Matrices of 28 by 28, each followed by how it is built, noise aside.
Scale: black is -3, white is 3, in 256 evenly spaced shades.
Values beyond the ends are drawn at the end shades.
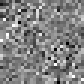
block diagonal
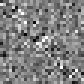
banded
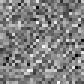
Hankel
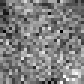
smooth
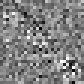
banded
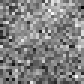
smooth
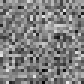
blocks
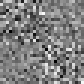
block diagonal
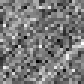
Hankel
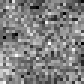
smooth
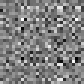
low rank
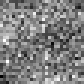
smooth
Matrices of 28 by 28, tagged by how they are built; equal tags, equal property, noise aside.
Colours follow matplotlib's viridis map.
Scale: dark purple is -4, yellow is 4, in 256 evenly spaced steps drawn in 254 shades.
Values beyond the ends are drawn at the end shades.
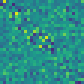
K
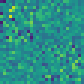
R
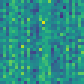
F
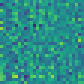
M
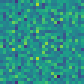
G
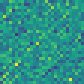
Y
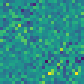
R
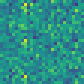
G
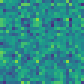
M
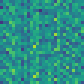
G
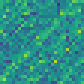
Y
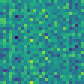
G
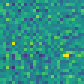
M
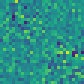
R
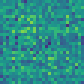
F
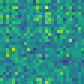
F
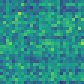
F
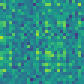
F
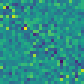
R
